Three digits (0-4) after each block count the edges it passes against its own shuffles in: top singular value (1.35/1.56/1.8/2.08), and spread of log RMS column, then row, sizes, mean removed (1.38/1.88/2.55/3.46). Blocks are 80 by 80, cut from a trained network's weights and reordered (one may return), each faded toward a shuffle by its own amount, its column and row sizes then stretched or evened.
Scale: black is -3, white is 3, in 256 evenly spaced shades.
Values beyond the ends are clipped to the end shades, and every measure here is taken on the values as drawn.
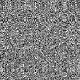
4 2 0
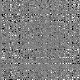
1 3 3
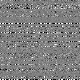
4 0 4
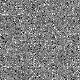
0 2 0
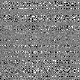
1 2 4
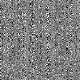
1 3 1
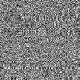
4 0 1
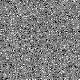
2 0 1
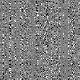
3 4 1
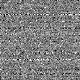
3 0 2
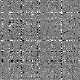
4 3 2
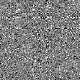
3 2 1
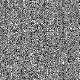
1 2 1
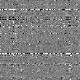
4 1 3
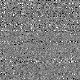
0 1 3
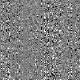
2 4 0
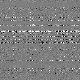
3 1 4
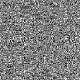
3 2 2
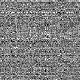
4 1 1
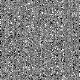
0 3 0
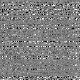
1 1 4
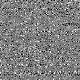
1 0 3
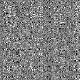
2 2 2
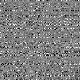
4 0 4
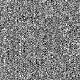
2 1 0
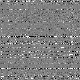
2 1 4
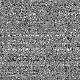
3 1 2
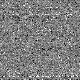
2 1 1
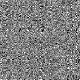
3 2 2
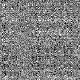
3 2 0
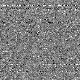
2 0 2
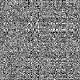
4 2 1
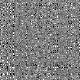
3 3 2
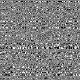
4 1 4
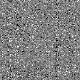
1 2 2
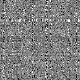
2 3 0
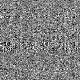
2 0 2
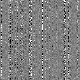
3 4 0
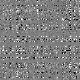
1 3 4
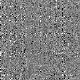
0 3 2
